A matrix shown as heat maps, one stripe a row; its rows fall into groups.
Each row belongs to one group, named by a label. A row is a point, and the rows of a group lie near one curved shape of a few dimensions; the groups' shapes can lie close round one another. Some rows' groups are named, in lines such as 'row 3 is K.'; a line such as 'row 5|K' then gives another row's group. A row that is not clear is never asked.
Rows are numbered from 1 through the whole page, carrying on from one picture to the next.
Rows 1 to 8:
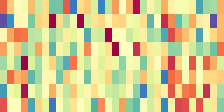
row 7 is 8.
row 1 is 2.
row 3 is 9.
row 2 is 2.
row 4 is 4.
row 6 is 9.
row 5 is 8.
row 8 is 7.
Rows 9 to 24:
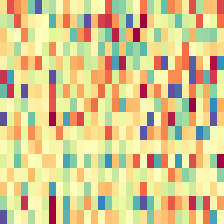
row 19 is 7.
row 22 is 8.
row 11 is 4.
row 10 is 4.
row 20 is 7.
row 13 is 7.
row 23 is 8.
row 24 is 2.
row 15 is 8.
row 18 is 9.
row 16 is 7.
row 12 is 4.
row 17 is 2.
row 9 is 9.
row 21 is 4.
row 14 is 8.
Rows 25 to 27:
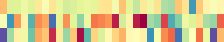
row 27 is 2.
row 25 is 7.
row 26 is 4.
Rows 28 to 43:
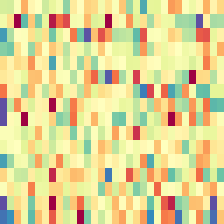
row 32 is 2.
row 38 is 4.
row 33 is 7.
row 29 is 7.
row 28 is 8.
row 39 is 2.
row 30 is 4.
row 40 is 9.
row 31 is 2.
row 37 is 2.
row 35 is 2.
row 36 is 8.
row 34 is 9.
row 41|4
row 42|2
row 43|2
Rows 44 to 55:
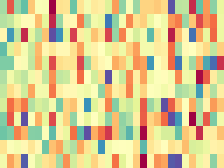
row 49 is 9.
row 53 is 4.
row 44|8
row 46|8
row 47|2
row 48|2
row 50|7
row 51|9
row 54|4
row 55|8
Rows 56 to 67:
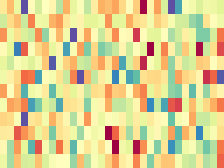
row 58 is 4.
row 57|7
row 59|7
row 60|4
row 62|8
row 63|9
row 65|9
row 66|4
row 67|2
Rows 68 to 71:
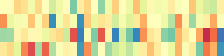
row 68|4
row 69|2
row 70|2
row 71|2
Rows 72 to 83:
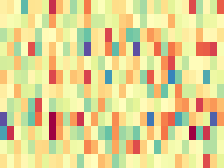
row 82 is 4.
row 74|4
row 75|4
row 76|2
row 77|9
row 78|7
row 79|7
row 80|2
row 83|2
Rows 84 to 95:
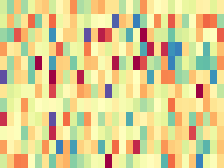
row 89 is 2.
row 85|4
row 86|4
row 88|4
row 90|9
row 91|8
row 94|2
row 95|9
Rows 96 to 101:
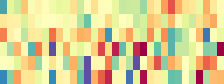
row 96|8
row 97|4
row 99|4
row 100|4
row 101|4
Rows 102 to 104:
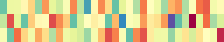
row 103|8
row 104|4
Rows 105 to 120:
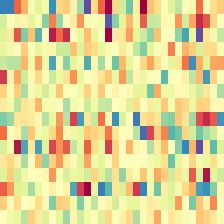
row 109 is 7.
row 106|9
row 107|7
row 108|8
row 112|7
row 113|2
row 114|9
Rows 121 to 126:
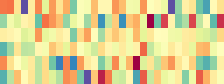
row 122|7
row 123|4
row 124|2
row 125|2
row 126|4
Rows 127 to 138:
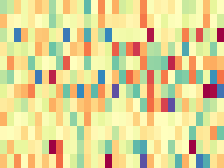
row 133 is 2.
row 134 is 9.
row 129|7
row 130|4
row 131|9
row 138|9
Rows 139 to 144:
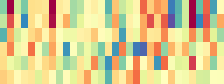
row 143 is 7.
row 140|8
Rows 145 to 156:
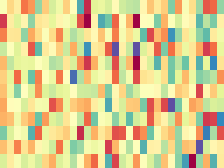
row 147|9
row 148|4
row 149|4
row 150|4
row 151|7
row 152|9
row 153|2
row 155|9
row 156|7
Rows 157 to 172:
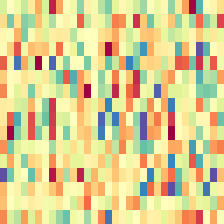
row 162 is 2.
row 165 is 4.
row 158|2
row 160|9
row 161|7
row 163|4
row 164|9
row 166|4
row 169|2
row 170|9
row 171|4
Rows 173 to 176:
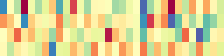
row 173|8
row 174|9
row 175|9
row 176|8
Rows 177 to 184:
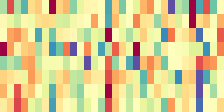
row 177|8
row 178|7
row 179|9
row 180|2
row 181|4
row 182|9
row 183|9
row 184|9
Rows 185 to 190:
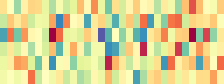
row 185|7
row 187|8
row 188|9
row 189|9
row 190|4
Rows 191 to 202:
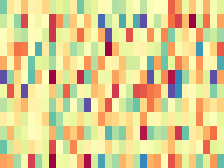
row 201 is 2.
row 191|8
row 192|8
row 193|9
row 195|7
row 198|4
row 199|8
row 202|4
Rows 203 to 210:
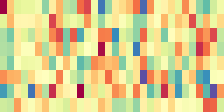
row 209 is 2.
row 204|8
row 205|2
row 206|2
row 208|9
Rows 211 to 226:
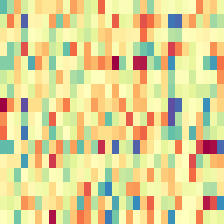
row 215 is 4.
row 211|2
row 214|8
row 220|8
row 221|2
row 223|7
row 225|2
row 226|9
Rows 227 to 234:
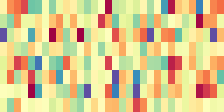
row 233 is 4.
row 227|9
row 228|2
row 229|2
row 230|4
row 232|4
